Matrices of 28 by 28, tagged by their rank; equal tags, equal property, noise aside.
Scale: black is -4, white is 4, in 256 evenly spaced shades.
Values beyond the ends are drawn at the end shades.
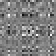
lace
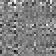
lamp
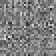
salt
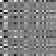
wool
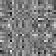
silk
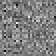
salt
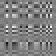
wool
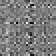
silk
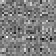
salt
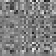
silk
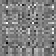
silk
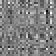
silk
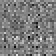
salt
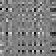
lace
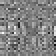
silk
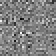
salt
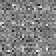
salt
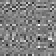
silk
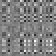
wool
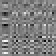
lace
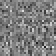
salt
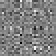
silk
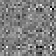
silk
